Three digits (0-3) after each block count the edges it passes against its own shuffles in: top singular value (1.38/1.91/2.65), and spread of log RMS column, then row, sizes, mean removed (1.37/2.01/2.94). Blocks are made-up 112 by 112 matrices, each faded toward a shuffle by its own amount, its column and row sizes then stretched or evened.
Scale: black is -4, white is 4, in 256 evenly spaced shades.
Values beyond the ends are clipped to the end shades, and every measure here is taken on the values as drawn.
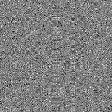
2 0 0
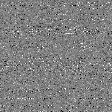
0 0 2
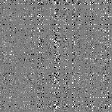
2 3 3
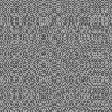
3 1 2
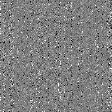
0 3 0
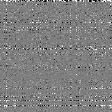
2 2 3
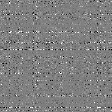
2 2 3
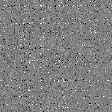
0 2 2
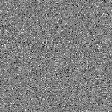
2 0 1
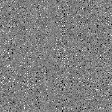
1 2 1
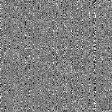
1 3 1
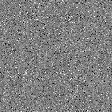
1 0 1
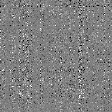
0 3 2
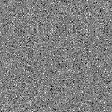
2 1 0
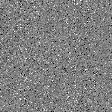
1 1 0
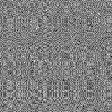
3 0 1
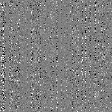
2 3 1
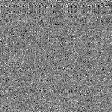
2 0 2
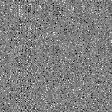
2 1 0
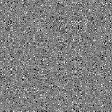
2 2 1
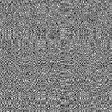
3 1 2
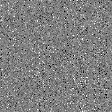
0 2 0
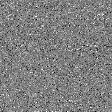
0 0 2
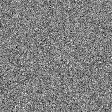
0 0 0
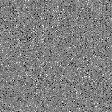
2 0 1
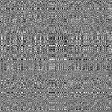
3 2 3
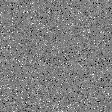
0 0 1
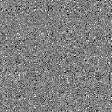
2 2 1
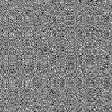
3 0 0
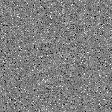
1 1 0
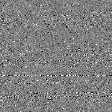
2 0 3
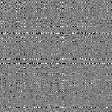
3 2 3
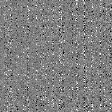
0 3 1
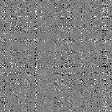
2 3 3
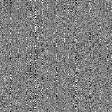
2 3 0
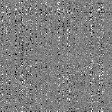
1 3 2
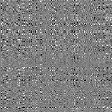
3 3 3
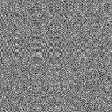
3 0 1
